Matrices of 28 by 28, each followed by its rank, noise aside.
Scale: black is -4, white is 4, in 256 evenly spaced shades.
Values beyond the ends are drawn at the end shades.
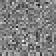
five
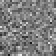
six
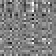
three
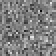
six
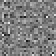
six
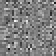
five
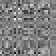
three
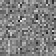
seven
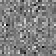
five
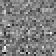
five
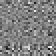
three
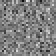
five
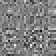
four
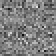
five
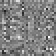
six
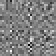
four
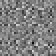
four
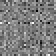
four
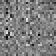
four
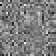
five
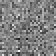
five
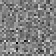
five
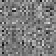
four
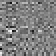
three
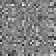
five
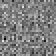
five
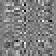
three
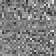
seven
